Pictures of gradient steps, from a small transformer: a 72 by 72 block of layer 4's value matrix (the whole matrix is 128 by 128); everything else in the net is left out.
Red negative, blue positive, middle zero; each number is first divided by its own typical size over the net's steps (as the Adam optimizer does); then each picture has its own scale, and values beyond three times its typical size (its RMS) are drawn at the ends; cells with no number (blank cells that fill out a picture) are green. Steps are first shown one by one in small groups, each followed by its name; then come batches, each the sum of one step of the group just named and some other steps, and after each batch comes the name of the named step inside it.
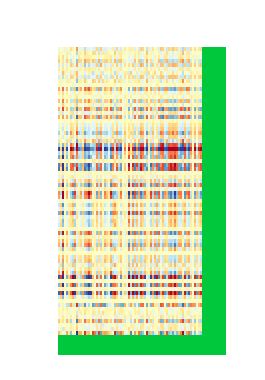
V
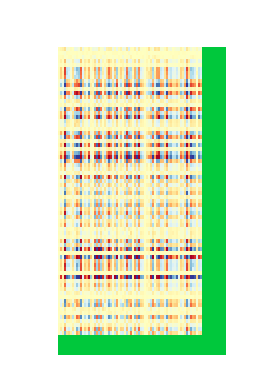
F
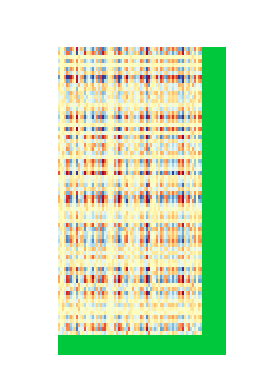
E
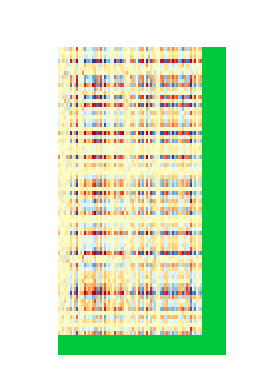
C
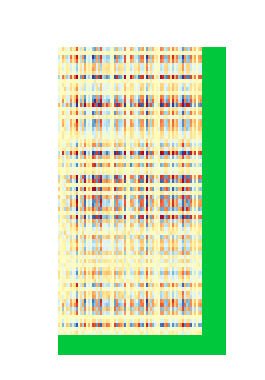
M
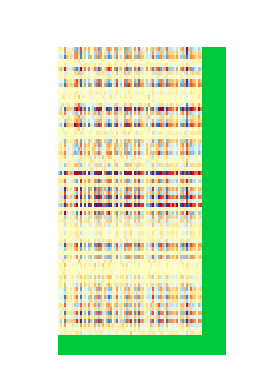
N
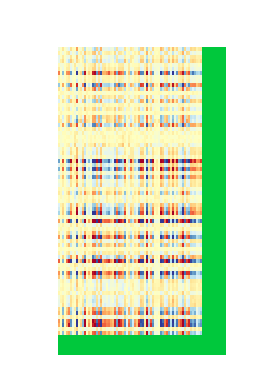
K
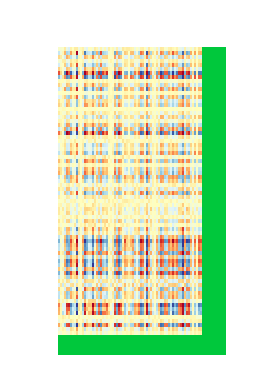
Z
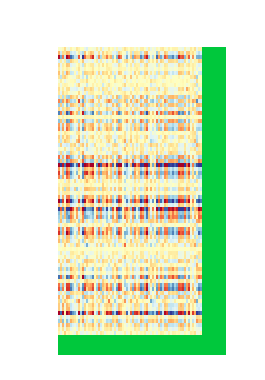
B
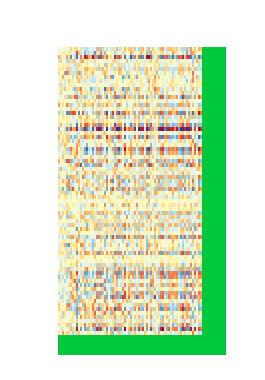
Z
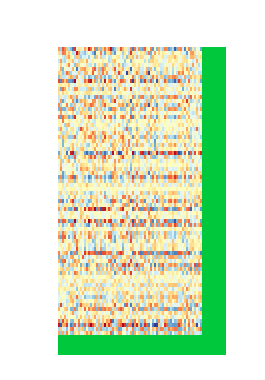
Z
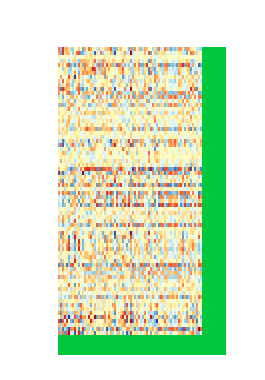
N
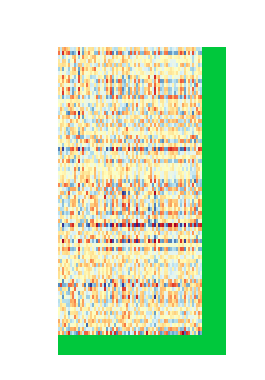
V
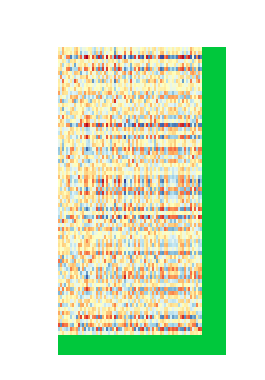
B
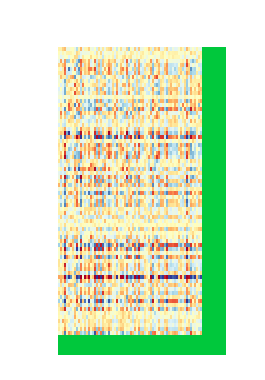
F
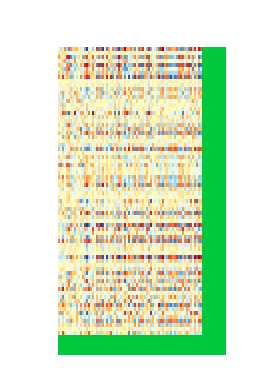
B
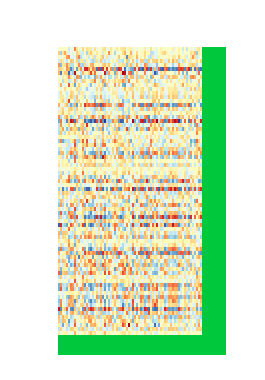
M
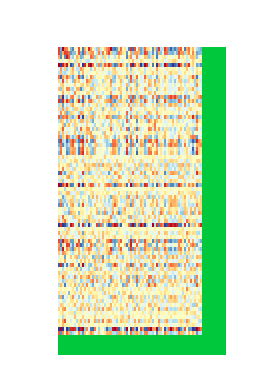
B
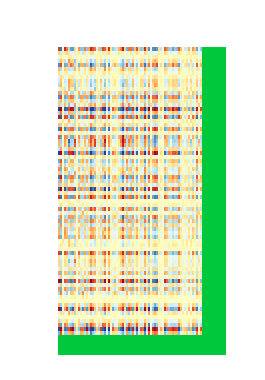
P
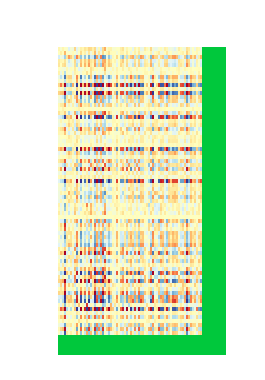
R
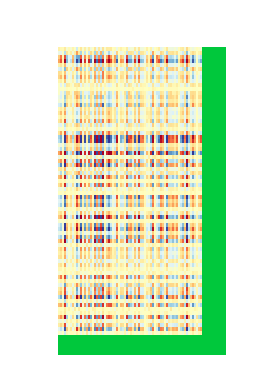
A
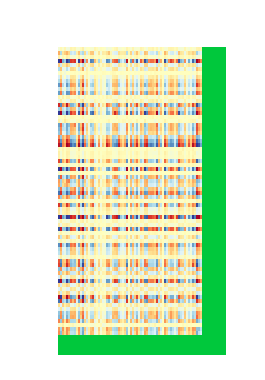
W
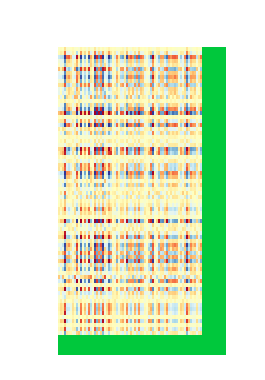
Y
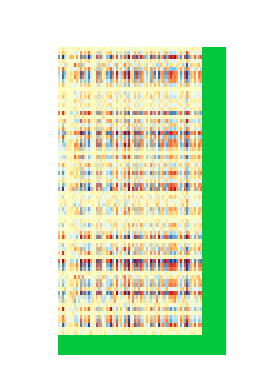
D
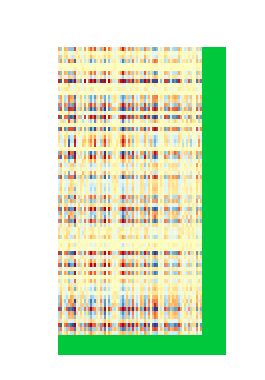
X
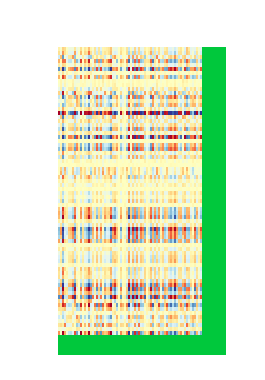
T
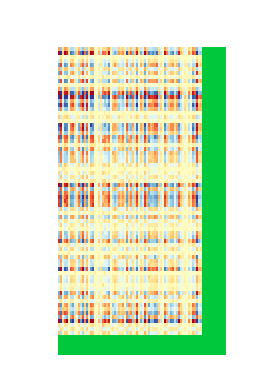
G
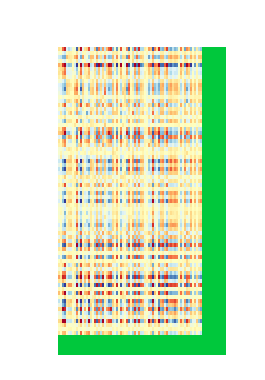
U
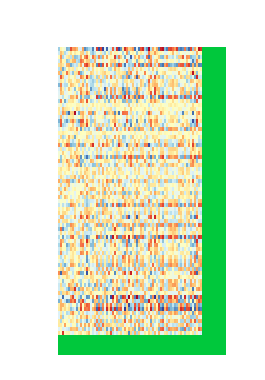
T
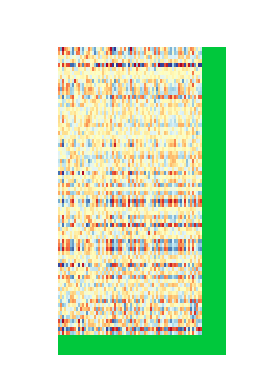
U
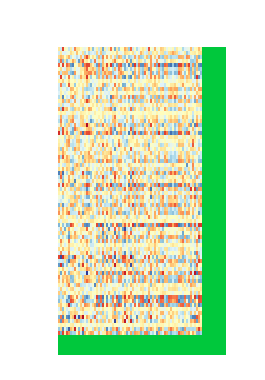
A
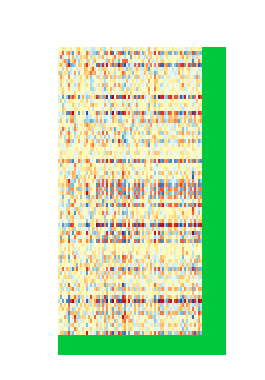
A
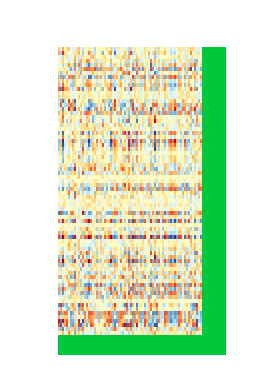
D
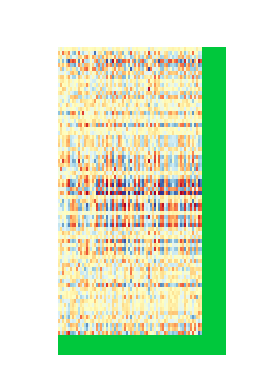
W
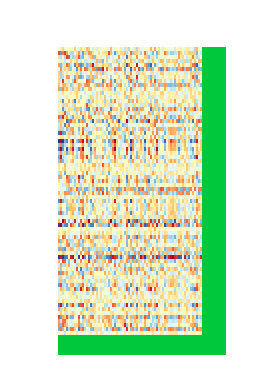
Y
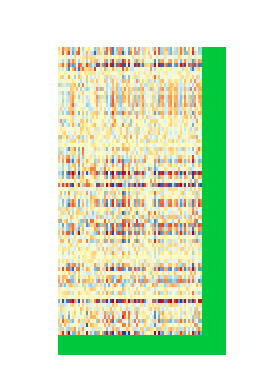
U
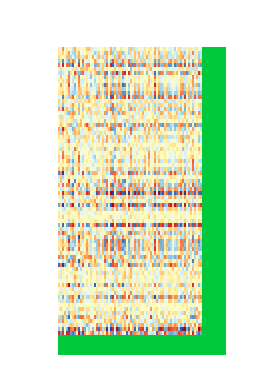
D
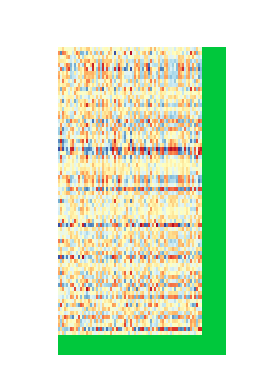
T
